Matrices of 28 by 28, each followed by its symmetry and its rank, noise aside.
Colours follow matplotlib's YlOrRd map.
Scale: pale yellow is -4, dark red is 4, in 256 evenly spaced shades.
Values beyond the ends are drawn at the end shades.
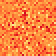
antisymmetric, rank eight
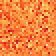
antisymmetric, rank eight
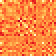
symmetric, rank four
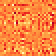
no symmetry, rank four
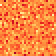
antisymmetric, rank eight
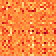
antisymmetric, rank six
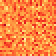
no symmetry, rank eight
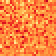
antisymmetric, rank six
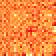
symmetric, rank four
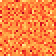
no symmetry, rank eight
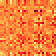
no symmetry, rank four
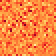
symmetric, rank six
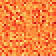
antisymmetric, rank six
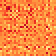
symmetric, rank six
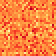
antisymmetric, rank six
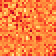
symmetric, rank six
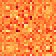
symmetric, rank four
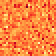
antisymmetric, rank eight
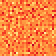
antisymmetric, rank eight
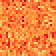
no symmetry, rank six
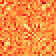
symmetric, rank six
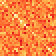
symmetric, rank eight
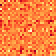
symmetric, rank six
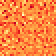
antisymmetric, rank eight
